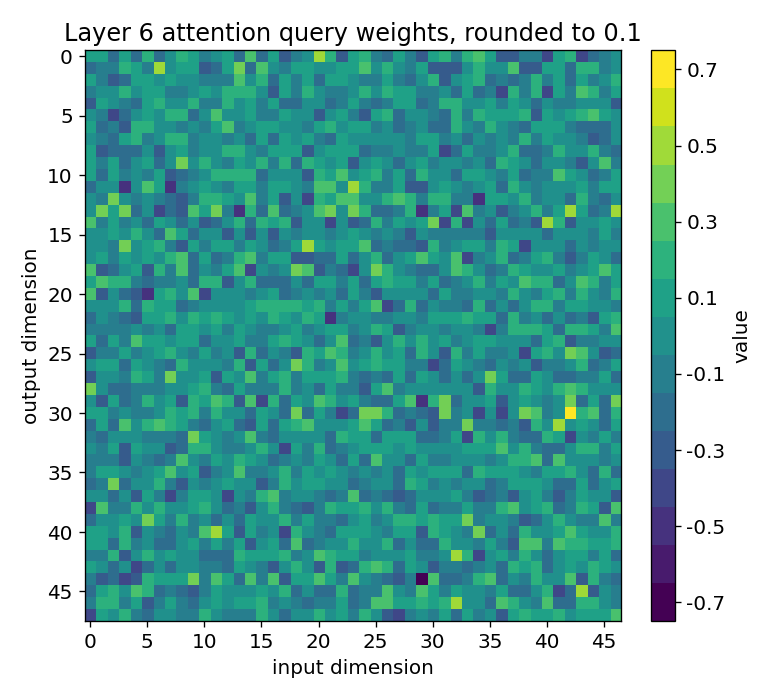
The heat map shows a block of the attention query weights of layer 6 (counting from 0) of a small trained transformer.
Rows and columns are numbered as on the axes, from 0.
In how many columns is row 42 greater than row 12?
18
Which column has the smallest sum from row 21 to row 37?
3
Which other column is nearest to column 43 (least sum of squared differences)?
26
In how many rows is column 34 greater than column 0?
25
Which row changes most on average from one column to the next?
13
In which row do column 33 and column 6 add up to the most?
31
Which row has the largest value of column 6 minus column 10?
1
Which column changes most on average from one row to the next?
14
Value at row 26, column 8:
0.2
